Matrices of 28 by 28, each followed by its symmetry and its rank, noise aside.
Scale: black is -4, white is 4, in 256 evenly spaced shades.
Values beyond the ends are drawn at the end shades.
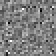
antisymmetric, rank six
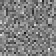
no symmetry, rank seven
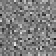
antisymmetric, rank eight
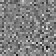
no symmetry, rank eight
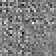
antisymmetric, rank six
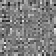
no symmetry, rank seven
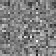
no symmetry, rank six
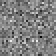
antisymmetric, rank six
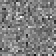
no symmetry, rank eight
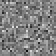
no symmetry, rank six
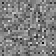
symmetric, rank eight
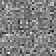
no symmetry, rank eight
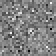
symmetric, rank seven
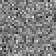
antisymmetric, rank eight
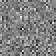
no symmetry, rank six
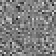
antisymmetric, rank six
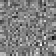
no symmetry, rank six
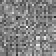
symmetric, rank six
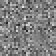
antisymmetric, rank eight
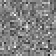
symmetric, rank seven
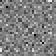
symmetric, rank six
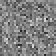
antisymmetric, rank eight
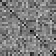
symmetric, rank six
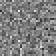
no symmetry, rank eight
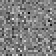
no symmetry, rank seven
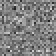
no symmetry, rank seven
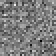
symmetric, rank seven
